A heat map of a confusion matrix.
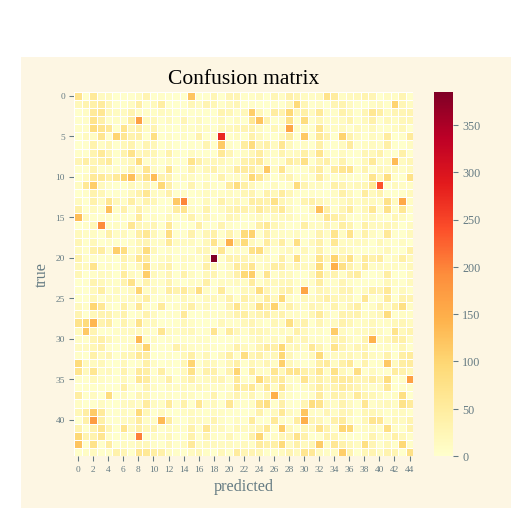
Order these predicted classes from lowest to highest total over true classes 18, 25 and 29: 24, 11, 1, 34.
24, 11, 1, 34
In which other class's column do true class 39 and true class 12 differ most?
30
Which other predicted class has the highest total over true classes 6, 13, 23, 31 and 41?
27
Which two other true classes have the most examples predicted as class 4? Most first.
14, 37
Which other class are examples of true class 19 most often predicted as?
5
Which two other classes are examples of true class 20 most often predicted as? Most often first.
18, 34
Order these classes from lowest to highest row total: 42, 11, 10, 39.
39, 42, 11, 10
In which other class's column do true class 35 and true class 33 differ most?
44
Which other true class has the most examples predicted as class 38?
43
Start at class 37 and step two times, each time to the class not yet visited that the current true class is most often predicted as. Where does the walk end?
2
